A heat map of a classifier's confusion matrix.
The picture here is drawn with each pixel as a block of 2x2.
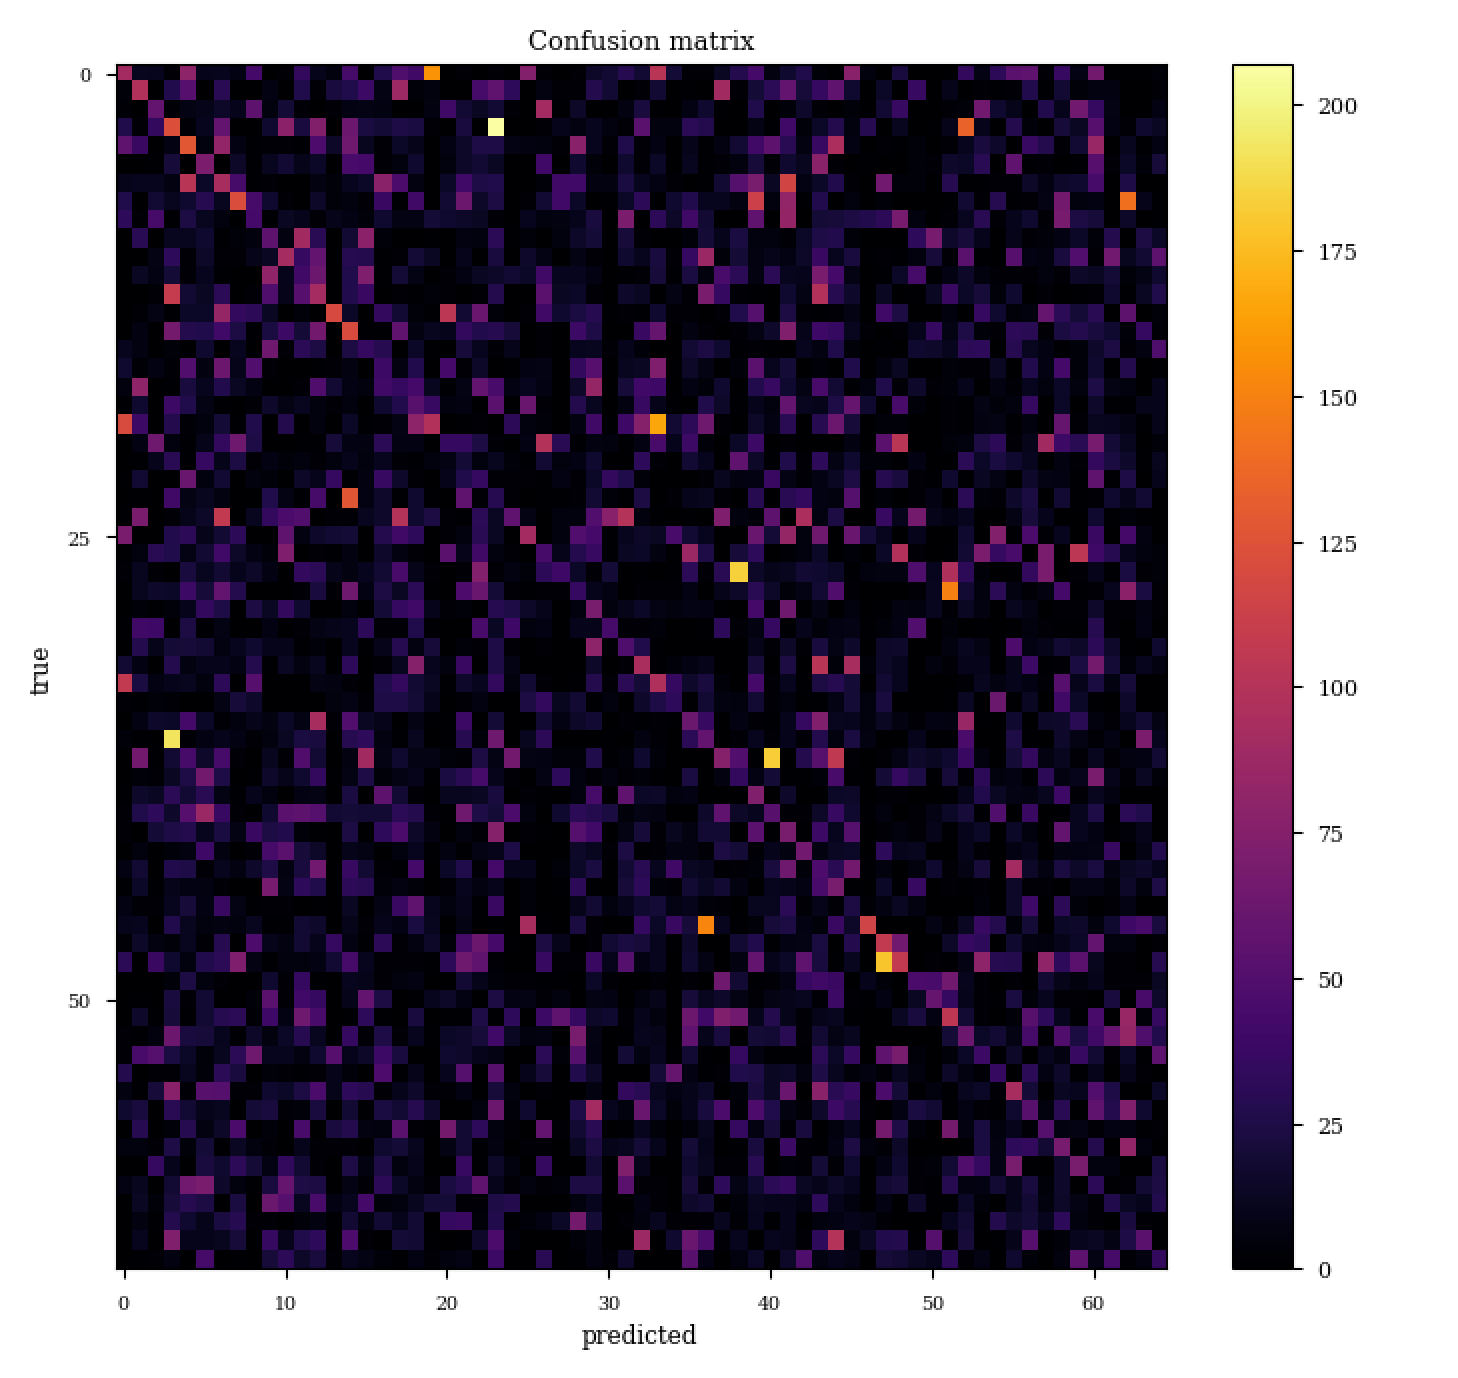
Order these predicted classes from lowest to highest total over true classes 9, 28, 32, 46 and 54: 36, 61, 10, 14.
10, 61, 14, 36
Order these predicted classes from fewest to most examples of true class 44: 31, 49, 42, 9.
42, 31, 49, 9
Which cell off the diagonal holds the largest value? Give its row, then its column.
3, 23
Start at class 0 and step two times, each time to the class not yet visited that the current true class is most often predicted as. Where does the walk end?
33
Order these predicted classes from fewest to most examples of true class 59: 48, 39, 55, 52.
48, 39, 52, 55
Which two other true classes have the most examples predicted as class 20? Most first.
13, 57
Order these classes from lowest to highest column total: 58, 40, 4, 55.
40, 55, 58, 4
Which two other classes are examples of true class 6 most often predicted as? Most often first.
41, 4
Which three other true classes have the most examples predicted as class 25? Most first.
46, 0, 18
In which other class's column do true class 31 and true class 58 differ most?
62
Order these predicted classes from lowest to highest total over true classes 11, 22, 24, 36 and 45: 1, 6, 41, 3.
41, 1, 6, 3
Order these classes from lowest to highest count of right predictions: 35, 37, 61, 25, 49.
61, 49, 35, 37, 25
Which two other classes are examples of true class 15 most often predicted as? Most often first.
9, 64
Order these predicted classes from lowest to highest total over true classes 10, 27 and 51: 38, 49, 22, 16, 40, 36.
16, 40, 49, 22, 36, 38
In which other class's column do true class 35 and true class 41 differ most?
12
